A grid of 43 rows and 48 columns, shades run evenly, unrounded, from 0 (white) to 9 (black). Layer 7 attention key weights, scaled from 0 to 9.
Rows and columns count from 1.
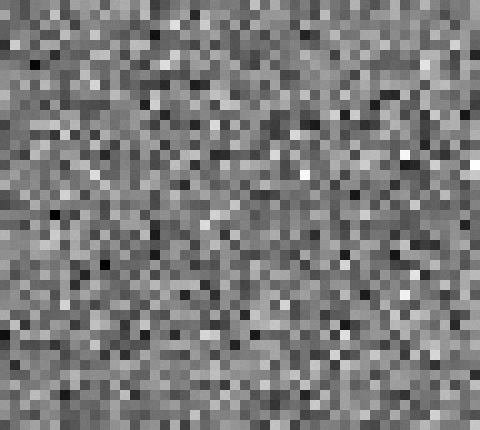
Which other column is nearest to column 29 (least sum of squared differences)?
12
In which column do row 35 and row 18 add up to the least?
10
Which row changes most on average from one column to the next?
16
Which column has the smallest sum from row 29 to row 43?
27
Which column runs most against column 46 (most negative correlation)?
31
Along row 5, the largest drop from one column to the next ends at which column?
2
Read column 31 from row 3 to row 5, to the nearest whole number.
3 8 5
